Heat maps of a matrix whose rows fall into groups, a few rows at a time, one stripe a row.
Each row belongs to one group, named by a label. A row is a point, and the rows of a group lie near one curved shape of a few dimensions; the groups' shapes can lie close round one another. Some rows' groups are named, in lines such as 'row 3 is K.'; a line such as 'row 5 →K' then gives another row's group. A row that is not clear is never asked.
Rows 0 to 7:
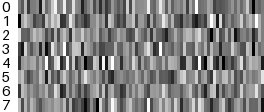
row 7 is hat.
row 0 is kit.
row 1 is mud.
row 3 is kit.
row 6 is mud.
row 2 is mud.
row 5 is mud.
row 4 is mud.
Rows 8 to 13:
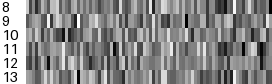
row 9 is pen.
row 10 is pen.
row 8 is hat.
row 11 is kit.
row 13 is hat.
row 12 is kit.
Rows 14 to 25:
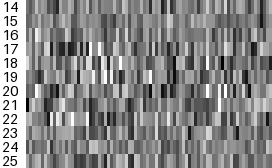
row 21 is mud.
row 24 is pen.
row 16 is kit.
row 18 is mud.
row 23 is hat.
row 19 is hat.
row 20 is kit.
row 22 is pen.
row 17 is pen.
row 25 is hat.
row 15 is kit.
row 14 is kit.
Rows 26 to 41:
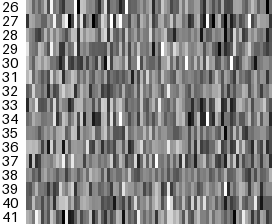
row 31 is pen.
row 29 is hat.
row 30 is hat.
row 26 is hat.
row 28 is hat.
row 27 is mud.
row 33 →mud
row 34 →mud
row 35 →hat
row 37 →hat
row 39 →kit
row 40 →kit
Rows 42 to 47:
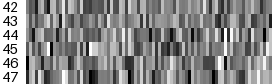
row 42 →kit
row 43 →hat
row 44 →kit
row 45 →pen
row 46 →mud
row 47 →mud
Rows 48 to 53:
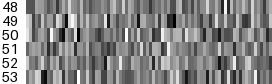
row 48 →kit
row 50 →hat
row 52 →hat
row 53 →pen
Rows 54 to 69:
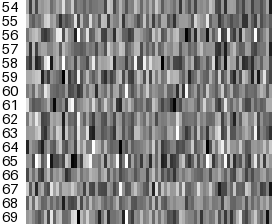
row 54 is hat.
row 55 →mud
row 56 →pen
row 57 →hat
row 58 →hat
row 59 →pen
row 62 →pen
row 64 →mud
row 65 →kit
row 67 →hat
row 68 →pen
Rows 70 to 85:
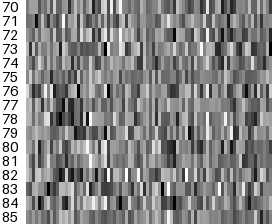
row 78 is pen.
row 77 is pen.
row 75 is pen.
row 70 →mud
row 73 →hat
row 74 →kit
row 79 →hat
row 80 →mud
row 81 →mud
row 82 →hat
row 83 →kit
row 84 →mud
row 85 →kit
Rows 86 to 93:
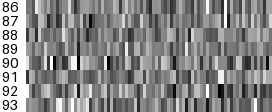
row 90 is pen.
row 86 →kit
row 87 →kit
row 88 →mud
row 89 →hat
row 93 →pen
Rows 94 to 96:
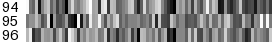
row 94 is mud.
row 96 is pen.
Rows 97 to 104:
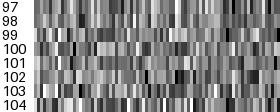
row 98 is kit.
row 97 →kit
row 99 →hat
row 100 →pen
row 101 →pen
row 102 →pen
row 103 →kit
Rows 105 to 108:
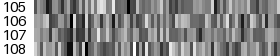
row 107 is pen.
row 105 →mud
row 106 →pen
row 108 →hat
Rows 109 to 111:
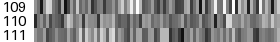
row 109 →kit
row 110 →mud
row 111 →mud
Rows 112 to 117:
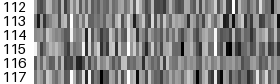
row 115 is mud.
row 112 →kit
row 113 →hat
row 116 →pen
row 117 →mud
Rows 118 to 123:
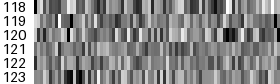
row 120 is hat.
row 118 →mud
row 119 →pen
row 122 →mud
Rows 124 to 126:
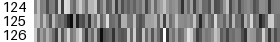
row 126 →hat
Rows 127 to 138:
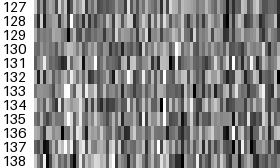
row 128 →hat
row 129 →hat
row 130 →kit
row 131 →kit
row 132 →hat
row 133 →pen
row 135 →hat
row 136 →mud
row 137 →hat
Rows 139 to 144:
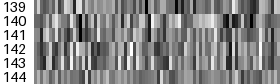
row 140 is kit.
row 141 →kit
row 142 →kit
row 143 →kit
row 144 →pen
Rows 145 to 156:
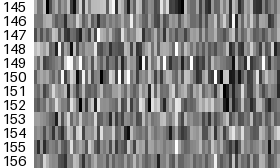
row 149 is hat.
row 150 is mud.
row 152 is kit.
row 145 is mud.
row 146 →kit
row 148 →pen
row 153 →pen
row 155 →kit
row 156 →kit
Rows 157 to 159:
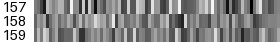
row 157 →kit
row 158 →mud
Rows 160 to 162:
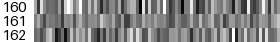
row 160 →hat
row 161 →mud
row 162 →kit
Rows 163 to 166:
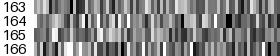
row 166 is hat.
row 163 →pen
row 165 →hat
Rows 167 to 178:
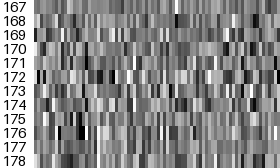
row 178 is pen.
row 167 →kit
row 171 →hat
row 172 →hat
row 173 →kit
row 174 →hat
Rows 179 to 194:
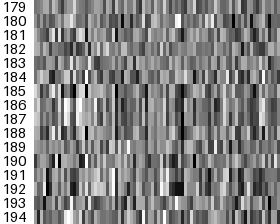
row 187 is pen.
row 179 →hat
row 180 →kit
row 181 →pen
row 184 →pen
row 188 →pen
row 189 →mud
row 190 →pen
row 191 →mud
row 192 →mud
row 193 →kit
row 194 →hat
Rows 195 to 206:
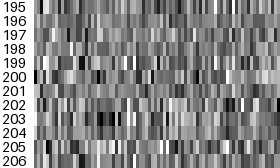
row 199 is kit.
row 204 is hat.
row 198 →mud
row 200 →mud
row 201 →pen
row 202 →hat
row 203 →hat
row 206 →kit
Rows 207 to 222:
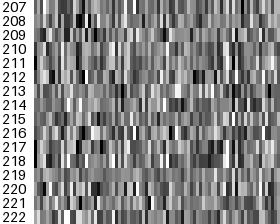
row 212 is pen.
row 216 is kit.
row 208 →pen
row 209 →kit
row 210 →mud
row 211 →mud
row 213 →kit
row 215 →kit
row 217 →mud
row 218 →mud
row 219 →kit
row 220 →kit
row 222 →pen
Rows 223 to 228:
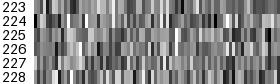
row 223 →mud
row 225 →kit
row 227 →hat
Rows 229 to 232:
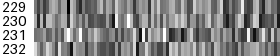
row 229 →hat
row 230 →hat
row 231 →hat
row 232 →hat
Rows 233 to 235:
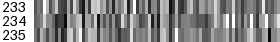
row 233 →kit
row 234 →kit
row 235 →kit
